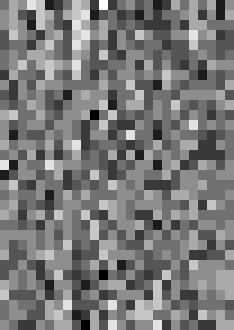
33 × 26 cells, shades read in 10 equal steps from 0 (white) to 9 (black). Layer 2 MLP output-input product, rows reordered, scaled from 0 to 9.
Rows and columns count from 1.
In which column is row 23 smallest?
11
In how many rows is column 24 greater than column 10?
13
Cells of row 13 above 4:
15
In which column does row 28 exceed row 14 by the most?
12
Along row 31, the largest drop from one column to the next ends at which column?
16
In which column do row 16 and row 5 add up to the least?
9
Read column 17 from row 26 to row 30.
6 6 7 5 7
